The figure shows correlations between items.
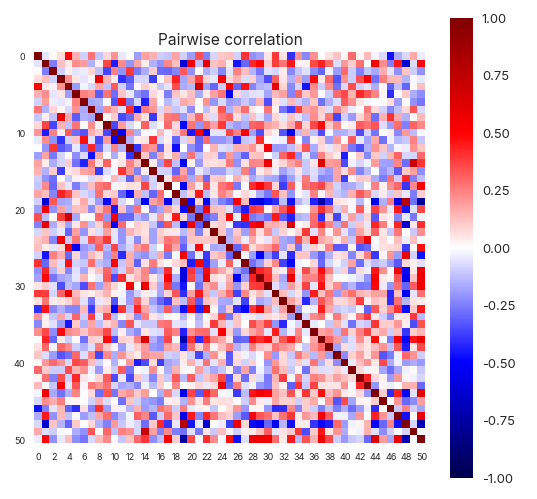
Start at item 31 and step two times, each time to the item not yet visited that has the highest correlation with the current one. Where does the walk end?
21
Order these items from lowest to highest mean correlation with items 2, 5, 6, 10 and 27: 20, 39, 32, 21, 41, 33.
33, 20, 32, 39, 41, 21
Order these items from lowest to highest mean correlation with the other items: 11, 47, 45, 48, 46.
48, 46, 11, 45, 47
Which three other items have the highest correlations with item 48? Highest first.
19, 26, 16
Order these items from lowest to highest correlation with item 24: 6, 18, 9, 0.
6, 0, 18, 9
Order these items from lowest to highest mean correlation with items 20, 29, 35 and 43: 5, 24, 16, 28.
16, 5, 24, 28
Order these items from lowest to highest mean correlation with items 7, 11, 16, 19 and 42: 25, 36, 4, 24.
25, 4, 36, 24
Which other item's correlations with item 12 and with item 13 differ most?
7
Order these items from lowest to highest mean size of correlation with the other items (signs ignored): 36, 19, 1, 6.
6, 36, 1, 19
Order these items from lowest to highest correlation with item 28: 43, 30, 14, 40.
43, 40, 14, 30
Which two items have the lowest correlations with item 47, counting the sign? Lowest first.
19, 48
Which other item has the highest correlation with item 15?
11
